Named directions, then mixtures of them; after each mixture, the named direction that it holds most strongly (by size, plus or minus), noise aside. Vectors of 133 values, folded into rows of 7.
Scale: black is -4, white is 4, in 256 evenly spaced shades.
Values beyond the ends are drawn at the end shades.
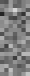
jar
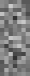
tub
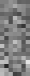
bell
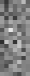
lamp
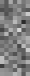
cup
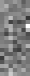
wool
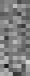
bell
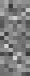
jar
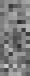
tub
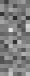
lamp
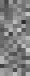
cup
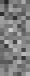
lamp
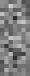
tub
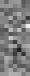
wool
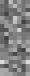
cup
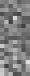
bell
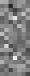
jar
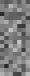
bell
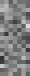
cup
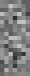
tub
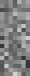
bell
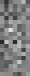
lamp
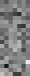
bell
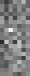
lamp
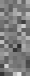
bell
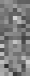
bell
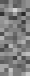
jar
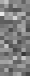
jar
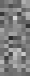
tub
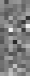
wool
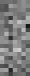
wool
